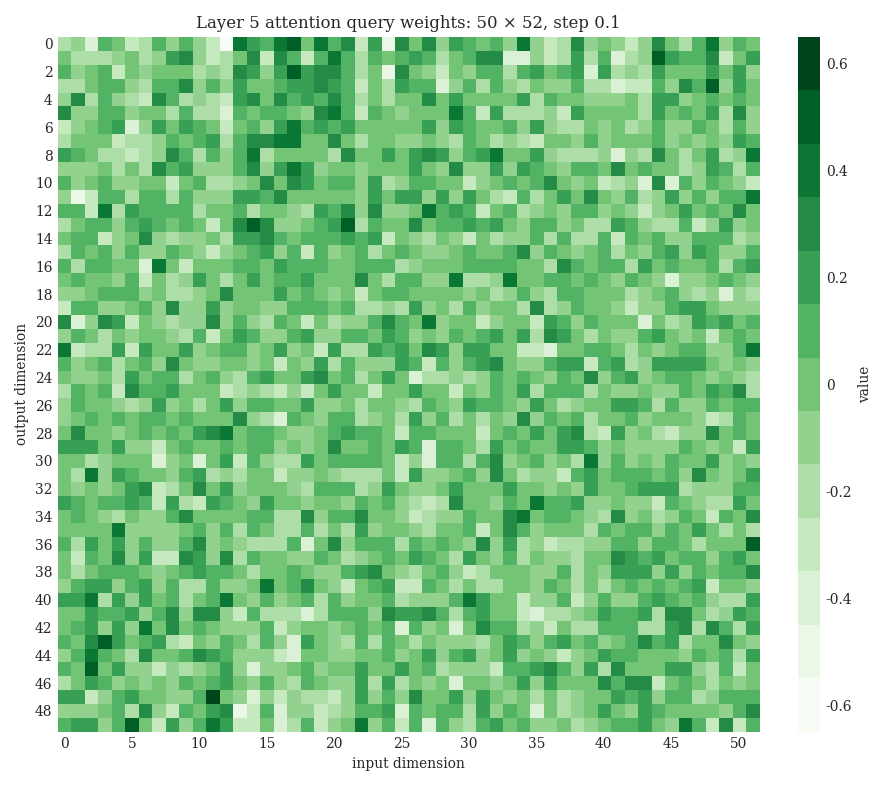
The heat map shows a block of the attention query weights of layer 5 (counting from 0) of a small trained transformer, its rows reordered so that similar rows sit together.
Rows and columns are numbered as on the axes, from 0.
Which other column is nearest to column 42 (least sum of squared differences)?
49
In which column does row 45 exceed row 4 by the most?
2
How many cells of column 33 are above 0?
18
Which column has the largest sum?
51
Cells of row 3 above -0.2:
39
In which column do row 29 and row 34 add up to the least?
27
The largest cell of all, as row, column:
47, 11
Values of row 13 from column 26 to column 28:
0.3 0 0.1
